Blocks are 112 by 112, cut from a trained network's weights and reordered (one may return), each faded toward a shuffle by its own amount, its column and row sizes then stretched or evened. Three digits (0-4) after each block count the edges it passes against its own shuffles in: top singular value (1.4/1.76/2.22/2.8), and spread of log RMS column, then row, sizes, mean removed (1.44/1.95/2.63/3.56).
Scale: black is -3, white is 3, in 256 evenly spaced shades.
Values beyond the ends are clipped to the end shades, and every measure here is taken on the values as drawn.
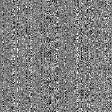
2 4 0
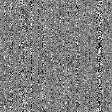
0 4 0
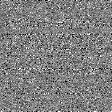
1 1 3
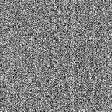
2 0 0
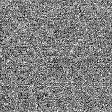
2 0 0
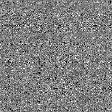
0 1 3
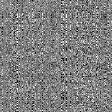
3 4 0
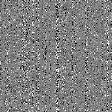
2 4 0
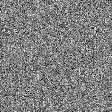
0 0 0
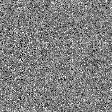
0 1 1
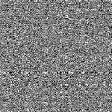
3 2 2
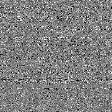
0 1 3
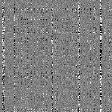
3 4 2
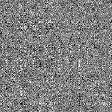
2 3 1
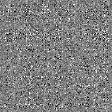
0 3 3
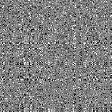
3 3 2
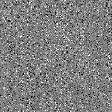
2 2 0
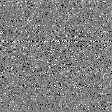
1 0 3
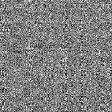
3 3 1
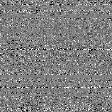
0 2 4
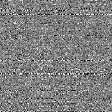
3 0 3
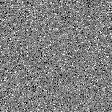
1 0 0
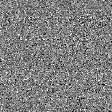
0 0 2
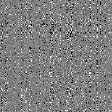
2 4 2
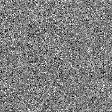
0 2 0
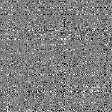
0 3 4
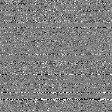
1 1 4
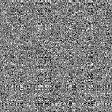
3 2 2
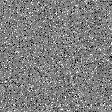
1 0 0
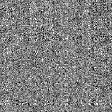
2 2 2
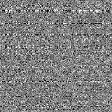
3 1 3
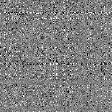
2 3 3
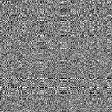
4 2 3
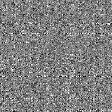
1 1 3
